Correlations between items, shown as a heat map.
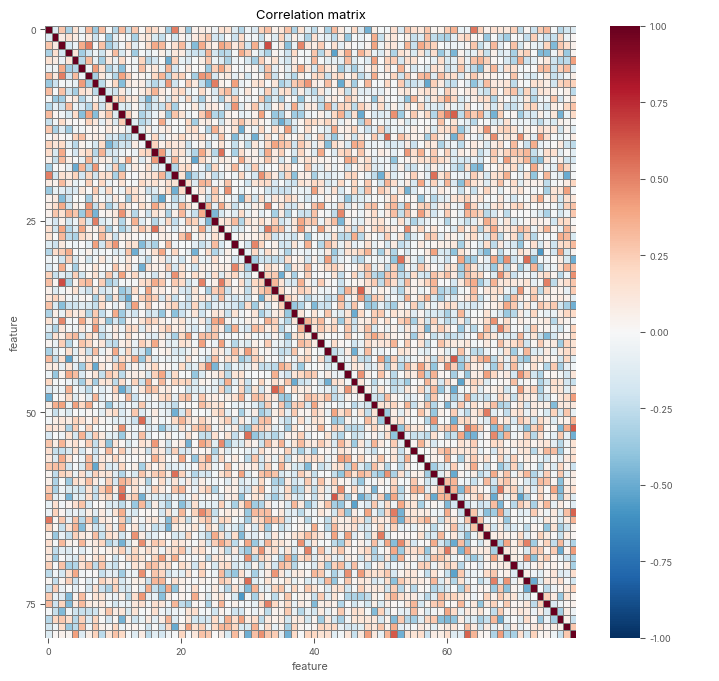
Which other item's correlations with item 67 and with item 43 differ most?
61
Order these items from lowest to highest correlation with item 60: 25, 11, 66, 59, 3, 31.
25, 3, 66, 31, 59, 11
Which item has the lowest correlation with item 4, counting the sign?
18
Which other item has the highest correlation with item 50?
66
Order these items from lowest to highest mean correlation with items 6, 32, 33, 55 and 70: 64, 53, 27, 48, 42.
53, 42, 48, 27, 64
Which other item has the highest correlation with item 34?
47
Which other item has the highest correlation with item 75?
33
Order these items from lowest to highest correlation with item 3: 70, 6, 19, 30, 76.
70, 6, 76, 19, 30
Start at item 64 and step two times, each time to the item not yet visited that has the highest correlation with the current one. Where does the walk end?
19
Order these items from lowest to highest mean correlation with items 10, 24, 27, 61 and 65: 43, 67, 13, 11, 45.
67, 45, 13, 43, 11
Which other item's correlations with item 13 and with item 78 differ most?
36
